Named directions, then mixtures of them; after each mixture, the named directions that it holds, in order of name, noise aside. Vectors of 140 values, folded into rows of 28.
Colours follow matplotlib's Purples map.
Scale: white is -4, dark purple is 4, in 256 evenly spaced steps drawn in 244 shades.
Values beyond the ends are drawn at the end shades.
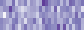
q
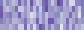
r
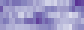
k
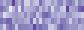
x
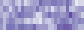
k, x.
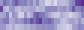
k.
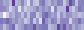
q, x.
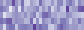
x.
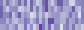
r.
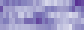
k.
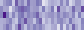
q.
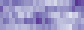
k.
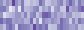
x.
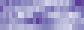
k.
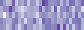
q.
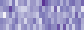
q.
